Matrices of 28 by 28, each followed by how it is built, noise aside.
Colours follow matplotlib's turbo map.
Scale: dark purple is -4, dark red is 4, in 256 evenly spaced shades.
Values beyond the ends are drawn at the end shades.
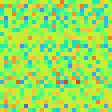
repeating columns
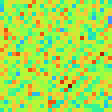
Hankel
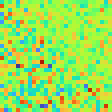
lower triangular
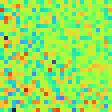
lower triangular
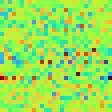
uneven rows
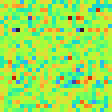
uneven rows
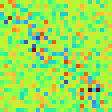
banded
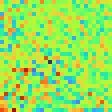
lower triangular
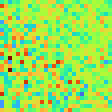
lower triangular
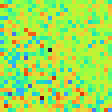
lower triangular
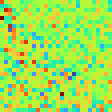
lower triangular
